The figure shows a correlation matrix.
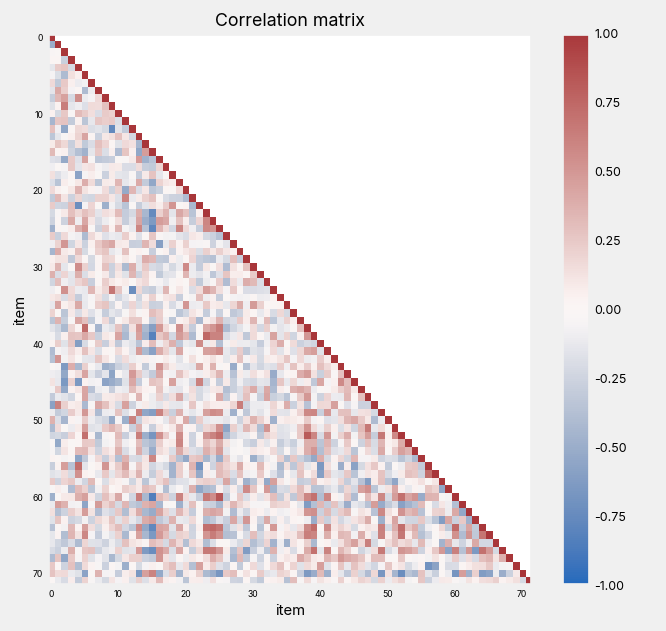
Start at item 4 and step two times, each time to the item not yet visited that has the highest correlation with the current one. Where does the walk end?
57
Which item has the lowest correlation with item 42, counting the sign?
0
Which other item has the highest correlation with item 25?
60
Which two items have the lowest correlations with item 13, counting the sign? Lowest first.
70, 15
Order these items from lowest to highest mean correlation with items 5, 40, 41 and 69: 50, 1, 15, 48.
15, 48, 1, 50
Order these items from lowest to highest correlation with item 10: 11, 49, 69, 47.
11, 69, 47, 49
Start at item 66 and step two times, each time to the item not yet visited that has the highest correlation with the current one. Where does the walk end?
51
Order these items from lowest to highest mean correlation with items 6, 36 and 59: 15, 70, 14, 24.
24, 70, 14, 15
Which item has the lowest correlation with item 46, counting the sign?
2
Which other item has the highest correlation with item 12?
50
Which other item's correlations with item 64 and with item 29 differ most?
67
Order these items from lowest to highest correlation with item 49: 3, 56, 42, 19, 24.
42, 56, 3, 19, 24
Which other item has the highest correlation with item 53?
19
